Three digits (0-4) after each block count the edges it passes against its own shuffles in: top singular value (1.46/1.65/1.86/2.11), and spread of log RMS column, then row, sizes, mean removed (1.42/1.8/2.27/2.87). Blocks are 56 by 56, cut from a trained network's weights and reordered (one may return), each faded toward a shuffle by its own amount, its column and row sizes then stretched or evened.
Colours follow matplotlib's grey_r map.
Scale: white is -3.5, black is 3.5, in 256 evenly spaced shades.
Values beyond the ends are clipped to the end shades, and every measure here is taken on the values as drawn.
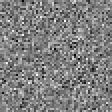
0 1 0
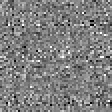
2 1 3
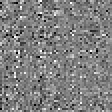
0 3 3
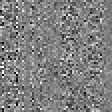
2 4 0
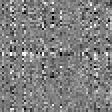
3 4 2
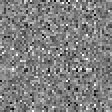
1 2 1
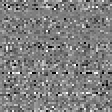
0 0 4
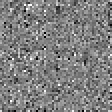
0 3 1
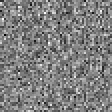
2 1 0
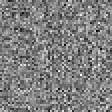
3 0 2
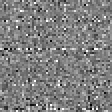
0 1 3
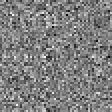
2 1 2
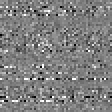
1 1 4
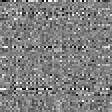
4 0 4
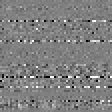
3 0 4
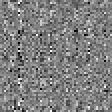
3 3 2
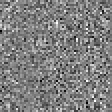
2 3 0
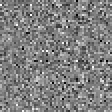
1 2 1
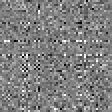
3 3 3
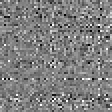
2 2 4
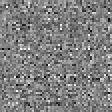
1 2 3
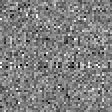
1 1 1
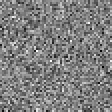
2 0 0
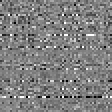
3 1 4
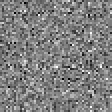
1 2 1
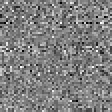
2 1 3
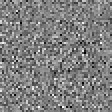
1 2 2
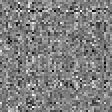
3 3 2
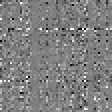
1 4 2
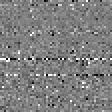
3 1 3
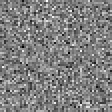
1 0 0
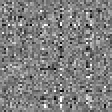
2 3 2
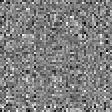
3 3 2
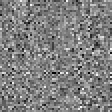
1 2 2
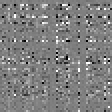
1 4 4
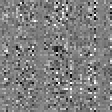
0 4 3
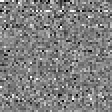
0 0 3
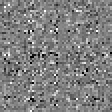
0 3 3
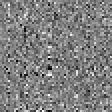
2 3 1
